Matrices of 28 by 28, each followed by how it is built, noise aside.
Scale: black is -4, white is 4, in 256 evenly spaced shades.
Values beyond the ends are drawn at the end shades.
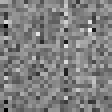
uneven columns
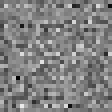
uneven rows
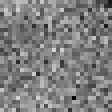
smooth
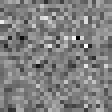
uneven rows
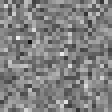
noise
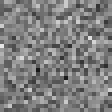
noise
